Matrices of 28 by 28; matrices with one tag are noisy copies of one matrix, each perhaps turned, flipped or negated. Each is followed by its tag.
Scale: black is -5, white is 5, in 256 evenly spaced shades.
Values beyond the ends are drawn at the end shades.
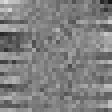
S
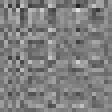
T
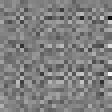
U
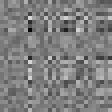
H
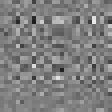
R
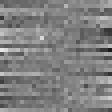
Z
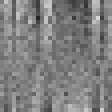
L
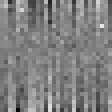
Z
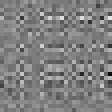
U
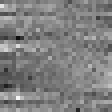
L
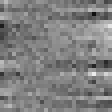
L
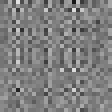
U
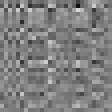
T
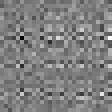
U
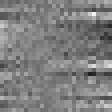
L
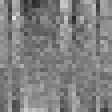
L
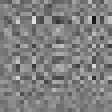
R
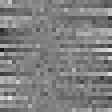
Z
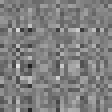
H
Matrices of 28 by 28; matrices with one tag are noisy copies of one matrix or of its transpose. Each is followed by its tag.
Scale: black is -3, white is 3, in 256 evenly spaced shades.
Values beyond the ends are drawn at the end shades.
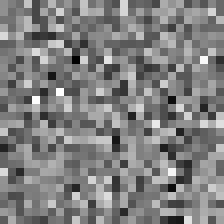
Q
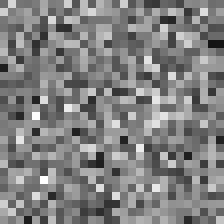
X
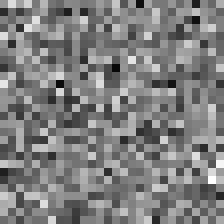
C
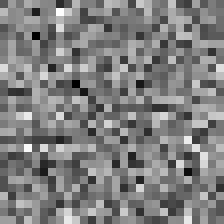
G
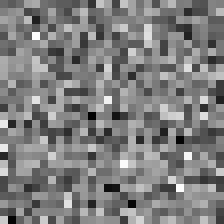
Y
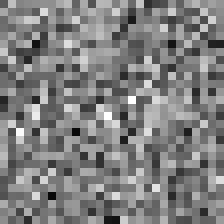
X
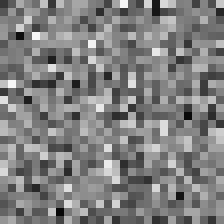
Y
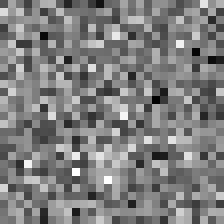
X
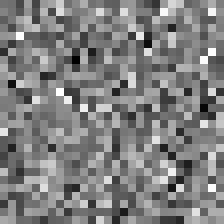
Q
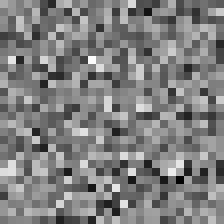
Q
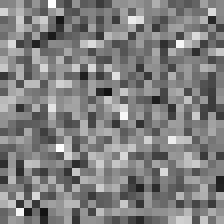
X
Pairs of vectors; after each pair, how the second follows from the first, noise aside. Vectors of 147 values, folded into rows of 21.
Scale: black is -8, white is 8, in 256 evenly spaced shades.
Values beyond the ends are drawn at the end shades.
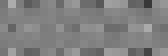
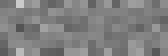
reversed, negated.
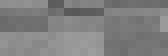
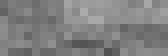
reversed.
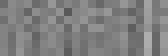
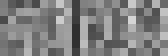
wrapped around, negated, scaled up.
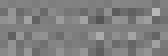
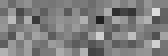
scaled up.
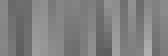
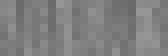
reversed, negated, shrunk.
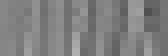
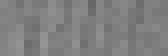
reversed, negated, shrunk.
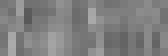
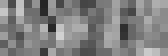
wrapped around, negated, scaled up.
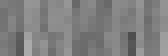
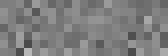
sign-scrambled.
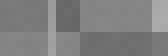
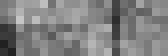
reversed, negated, scaled up.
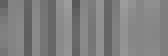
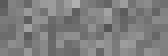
sign-scrambled.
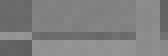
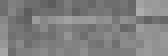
reversed, negated.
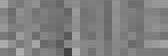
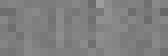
reversed, negated, shrunk.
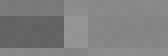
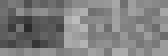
scaled up.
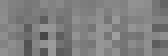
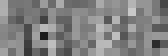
scaled up.
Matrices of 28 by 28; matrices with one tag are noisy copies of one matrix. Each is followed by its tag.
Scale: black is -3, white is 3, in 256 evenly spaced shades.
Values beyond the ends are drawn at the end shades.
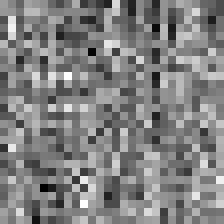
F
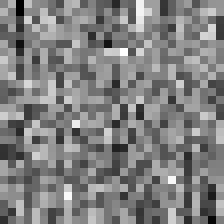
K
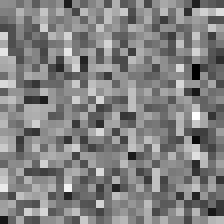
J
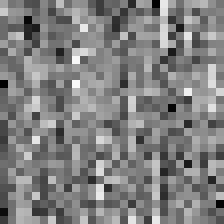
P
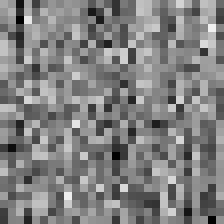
K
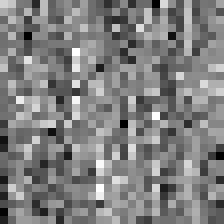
P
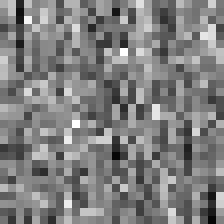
K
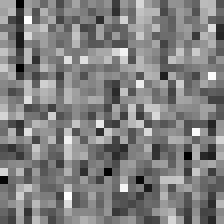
K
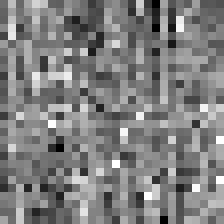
F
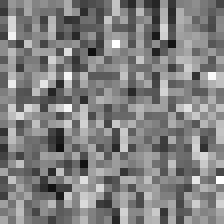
F
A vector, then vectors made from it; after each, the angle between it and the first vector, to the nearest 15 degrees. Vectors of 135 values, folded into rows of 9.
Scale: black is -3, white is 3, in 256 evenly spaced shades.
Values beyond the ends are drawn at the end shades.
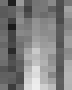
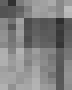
75 degrees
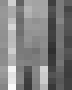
120 degrees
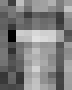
45 degrees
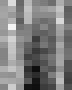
165 degrees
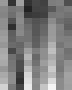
60 degrees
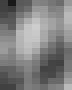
75 degrees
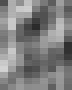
120 degrees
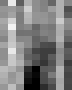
165 degrees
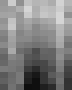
135 degrees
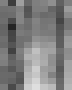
15 degrees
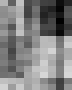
60 degrees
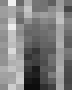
165 degrees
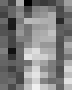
30 degrees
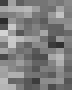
120 degrees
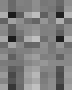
60 degrees
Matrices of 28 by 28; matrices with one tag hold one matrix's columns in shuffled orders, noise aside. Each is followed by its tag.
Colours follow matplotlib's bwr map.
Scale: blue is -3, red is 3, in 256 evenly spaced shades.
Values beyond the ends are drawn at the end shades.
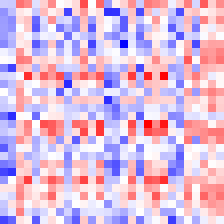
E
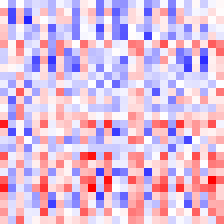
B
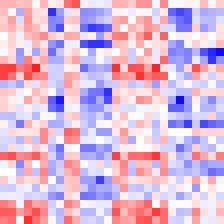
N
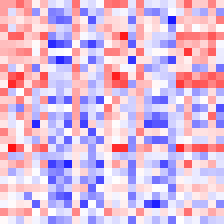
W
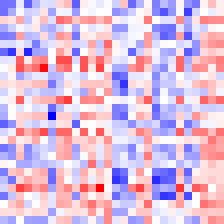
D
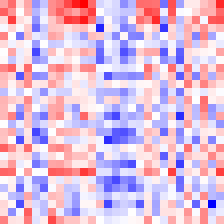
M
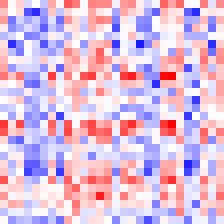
E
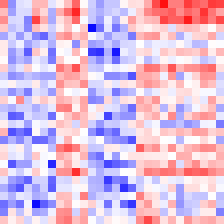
M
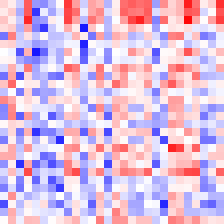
M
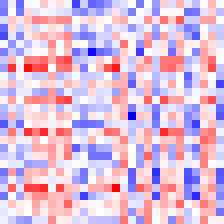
D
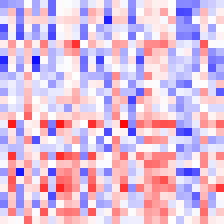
B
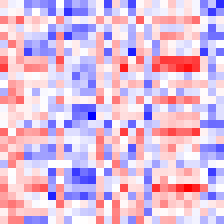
D
